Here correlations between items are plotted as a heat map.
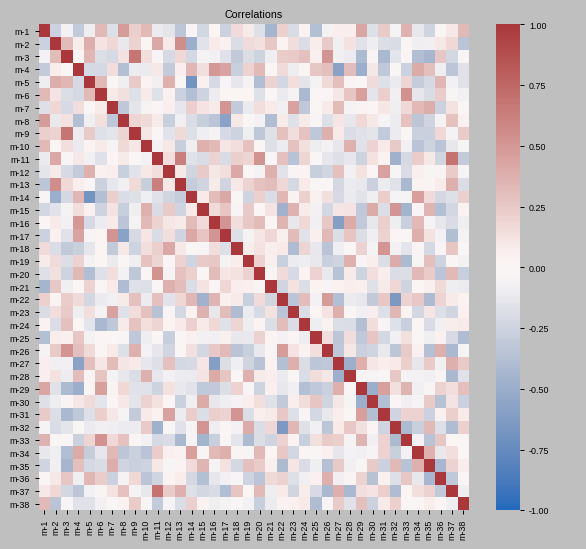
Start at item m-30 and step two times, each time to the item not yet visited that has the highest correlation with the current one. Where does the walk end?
m-32
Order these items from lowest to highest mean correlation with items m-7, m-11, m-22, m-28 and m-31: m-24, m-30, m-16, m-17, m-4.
m-30, m-24, m-4, m-17, m-16
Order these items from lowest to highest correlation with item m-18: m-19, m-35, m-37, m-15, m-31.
m-35, m-15, m-19, m-37, m-31
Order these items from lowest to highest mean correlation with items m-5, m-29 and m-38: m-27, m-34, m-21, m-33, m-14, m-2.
m-14, m-34, m-2, m-21, m-33, m-27
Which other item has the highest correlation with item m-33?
m-6
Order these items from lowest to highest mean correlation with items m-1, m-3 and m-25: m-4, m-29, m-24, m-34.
m-34, m-29, m-4, m-24
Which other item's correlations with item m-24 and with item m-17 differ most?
m-7
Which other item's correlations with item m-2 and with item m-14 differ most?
m-5
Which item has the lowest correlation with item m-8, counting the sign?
m-17
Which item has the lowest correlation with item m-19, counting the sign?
m-33
